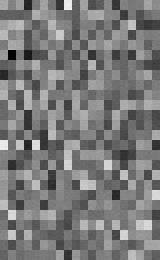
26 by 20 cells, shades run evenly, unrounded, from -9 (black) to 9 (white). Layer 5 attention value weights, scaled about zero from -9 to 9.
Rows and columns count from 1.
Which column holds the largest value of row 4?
8
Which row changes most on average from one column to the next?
15
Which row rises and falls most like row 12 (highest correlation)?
13
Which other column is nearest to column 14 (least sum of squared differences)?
18
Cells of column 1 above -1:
17
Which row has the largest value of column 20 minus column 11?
20
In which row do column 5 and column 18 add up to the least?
3
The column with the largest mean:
1
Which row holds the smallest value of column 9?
26
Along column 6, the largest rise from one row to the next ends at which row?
22
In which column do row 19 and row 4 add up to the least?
10
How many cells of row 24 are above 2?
3
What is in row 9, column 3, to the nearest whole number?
4
